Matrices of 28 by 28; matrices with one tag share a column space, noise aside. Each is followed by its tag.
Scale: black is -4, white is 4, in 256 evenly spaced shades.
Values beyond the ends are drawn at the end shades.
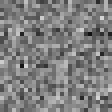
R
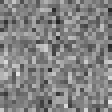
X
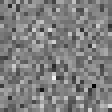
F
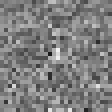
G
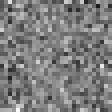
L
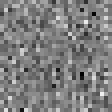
X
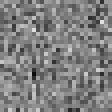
X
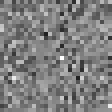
F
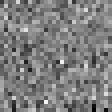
L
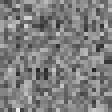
X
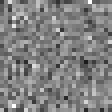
L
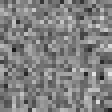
X
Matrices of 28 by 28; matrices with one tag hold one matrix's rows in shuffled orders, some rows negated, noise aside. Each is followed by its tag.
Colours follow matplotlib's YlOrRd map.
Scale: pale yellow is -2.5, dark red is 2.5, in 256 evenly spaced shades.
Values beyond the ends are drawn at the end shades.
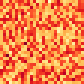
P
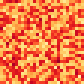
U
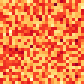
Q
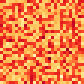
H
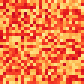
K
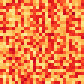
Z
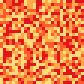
H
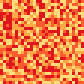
H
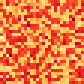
U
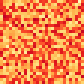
Q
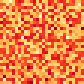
Z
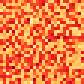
Z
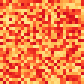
K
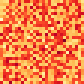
Q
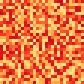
Z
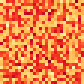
Q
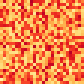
Z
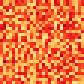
P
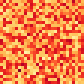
H
